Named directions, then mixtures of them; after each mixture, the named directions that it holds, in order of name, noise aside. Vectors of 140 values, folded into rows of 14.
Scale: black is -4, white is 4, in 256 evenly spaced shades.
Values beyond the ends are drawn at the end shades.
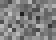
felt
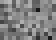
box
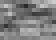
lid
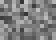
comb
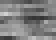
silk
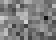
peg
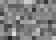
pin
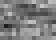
lid, pin.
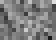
box, comb, lid.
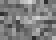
pin, silk.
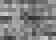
comb, silk.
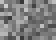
comb, peg, silk.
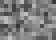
comb, silk.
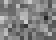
peg.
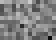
box, peg, pin.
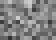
box, pin.
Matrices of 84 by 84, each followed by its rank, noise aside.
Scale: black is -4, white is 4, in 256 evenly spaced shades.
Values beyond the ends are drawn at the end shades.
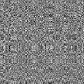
six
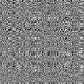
five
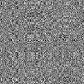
six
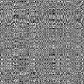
four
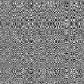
four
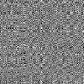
six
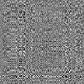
four
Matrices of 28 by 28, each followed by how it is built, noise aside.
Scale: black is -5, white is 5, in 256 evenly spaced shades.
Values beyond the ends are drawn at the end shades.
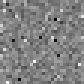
sparse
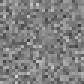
noise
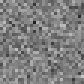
noise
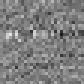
low rank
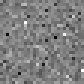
sparse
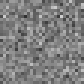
blocks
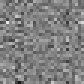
low rank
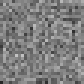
blocks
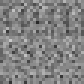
repeating columns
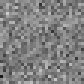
noise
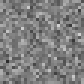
noise
